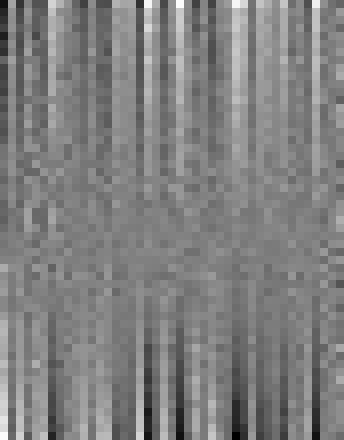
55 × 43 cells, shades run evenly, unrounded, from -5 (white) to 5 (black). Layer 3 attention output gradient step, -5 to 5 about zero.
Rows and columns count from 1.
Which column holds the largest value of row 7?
1
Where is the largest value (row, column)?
55, 30
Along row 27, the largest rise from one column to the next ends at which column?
5
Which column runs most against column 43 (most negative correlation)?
41
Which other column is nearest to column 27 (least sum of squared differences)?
11
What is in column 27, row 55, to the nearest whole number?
-3
